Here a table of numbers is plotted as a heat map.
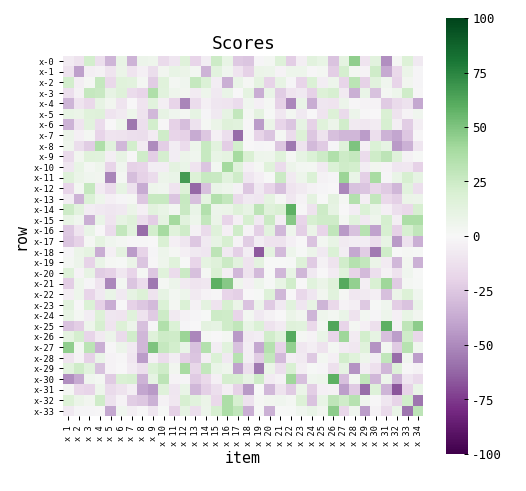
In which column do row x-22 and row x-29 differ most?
x 19
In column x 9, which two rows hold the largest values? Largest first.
x-27, x-3
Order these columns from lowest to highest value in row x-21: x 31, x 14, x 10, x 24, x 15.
x 14, x 10, x 24, x 31, x 15
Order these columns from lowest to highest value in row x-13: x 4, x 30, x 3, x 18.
x 18, x 4, x 3, x 30
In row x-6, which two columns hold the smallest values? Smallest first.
x 7, x 19
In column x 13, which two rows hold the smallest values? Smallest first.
x-12, x-26
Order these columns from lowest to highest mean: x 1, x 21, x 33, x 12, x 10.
x 21, x 1, x 33, x 12, x 10
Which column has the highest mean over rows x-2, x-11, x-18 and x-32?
x 12
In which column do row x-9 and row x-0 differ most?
x 31
